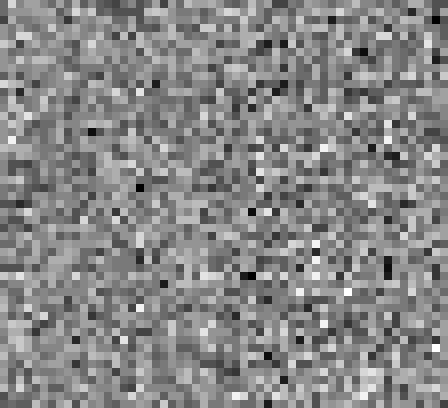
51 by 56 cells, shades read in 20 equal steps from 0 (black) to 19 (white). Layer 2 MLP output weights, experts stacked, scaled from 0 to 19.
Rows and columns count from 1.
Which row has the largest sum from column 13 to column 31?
50
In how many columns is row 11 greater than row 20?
18
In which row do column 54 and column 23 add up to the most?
6
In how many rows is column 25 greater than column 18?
22
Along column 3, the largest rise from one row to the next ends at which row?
35
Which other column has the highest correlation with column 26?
27
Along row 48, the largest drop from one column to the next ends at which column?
36
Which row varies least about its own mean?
9
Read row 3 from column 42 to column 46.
2 8 7 8 14
